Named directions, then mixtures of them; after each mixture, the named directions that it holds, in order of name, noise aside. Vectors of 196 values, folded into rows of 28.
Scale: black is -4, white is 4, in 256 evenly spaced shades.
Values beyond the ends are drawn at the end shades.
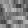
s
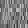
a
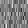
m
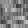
s.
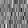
m.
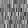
m.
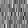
m.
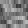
s.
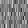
m.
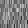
a, m.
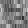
a, s.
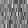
m.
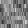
m, s.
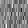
m.
